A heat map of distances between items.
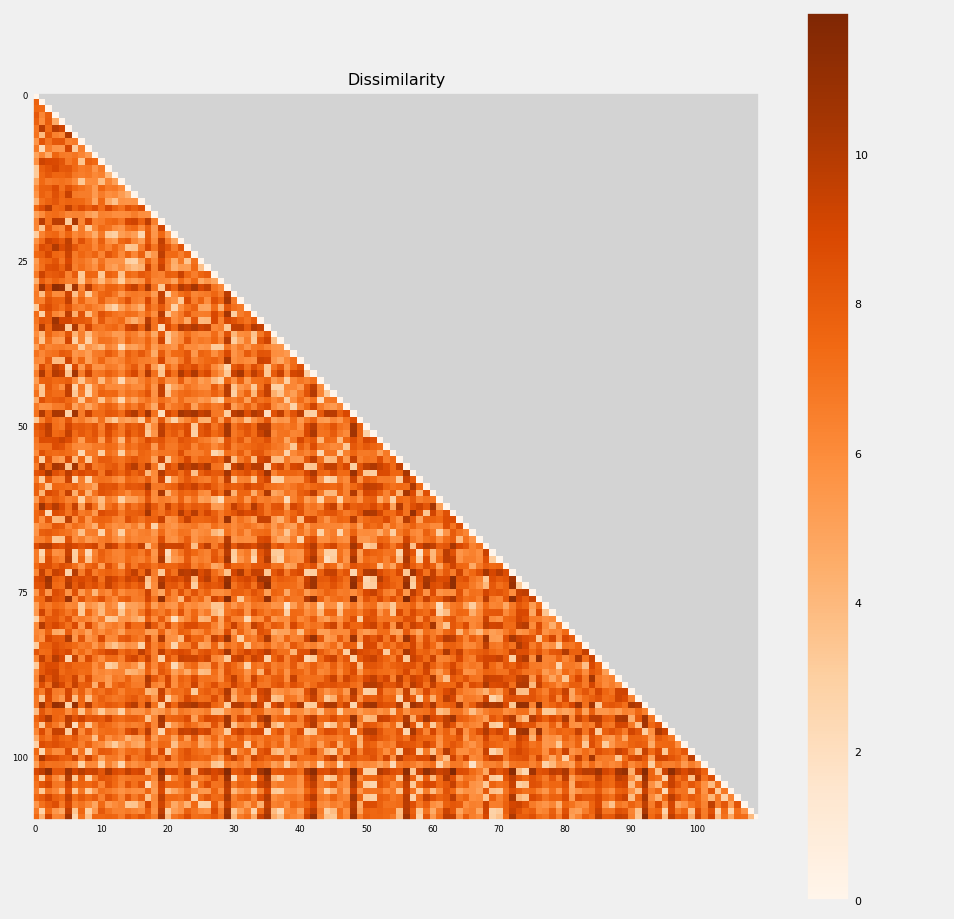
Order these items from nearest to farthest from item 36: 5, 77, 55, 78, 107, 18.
55, 18, 77, 107, 78, 5
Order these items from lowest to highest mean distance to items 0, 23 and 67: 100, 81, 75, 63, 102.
81, 75, 100, 63, 102
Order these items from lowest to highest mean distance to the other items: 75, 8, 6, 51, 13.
13, 8, 6, 75, 51
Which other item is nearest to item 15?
25
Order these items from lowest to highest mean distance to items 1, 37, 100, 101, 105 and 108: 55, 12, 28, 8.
8, 55, 28, 12
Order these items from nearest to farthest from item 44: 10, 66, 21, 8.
8, 21, 66, 10
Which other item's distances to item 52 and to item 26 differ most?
107
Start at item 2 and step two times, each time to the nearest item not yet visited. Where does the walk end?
59
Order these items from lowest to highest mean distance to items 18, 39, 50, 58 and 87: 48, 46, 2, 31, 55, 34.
55, 46, 31, 34, 2, 48
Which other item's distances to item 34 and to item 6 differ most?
109
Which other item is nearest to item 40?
67
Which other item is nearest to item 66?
101
